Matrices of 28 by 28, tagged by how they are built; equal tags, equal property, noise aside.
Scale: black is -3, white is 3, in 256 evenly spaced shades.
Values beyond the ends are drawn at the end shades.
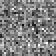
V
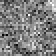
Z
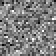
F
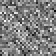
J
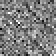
J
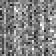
V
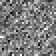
F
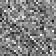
J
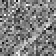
F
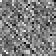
J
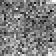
Z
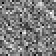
J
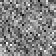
J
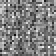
V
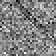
J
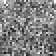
Z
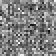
V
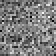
V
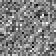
F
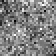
Z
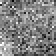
Z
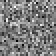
V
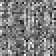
V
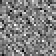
J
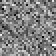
J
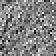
F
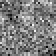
Z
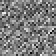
F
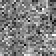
Z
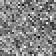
J
